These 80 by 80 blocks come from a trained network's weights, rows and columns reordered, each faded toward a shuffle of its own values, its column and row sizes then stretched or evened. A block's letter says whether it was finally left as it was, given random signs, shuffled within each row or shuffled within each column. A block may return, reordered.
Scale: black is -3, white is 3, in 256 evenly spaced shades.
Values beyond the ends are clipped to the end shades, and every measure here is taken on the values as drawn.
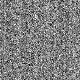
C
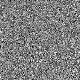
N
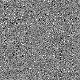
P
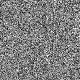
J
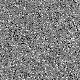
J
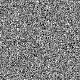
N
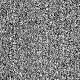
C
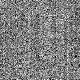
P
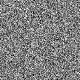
C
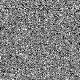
J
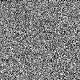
P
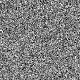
C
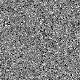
C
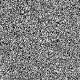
N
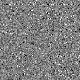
P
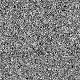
J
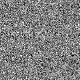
N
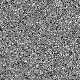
J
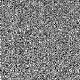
P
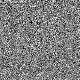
N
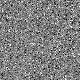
C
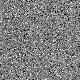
J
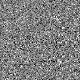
P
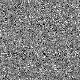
N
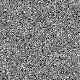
C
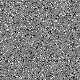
J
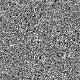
N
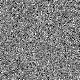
C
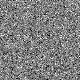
J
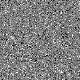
P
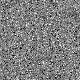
C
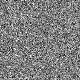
J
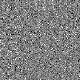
P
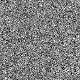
P
